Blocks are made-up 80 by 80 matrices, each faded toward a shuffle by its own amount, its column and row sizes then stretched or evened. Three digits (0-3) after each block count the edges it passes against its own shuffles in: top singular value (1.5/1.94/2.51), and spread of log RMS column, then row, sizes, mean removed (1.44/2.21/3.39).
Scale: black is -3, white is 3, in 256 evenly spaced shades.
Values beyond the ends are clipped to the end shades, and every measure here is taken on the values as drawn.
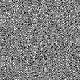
2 0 0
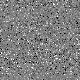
0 1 1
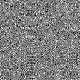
2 0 0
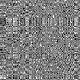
3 1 1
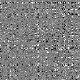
2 2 2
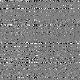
2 1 3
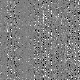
0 3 0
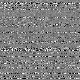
1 0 3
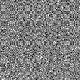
3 0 0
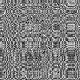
3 1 1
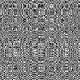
3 1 1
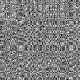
3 0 0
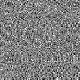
2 0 1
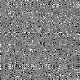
2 1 2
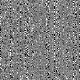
1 3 0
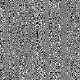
1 3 0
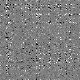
1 2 2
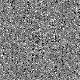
1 1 0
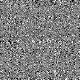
0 1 2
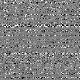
2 1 3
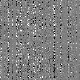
1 3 1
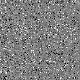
1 1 1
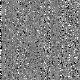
1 2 0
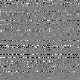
2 1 3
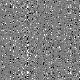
2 2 0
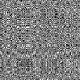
3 1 1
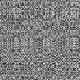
3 0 2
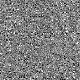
1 1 1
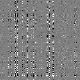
3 3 2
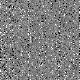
1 2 0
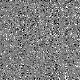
1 1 1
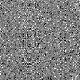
2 1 0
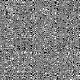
2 2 1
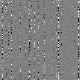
2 3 0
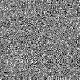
2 1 0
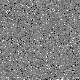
0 0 1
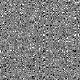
2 2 1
